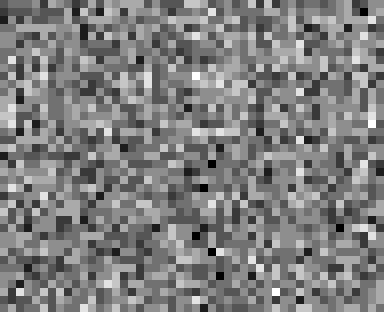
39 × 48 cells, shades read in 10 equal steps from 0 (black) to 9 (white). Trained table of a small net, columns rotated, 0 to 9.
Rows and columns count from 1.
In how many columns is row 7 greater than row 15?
15
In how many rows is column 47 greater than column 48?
17
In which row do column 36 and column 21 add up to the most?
16
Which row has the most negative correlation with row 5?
30
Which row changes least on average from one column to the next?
7
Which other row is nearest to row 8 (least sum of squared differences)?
39
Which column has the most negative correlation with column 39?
5
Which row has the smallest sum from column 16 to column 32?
24
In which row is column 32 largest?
33
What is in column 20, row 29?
1
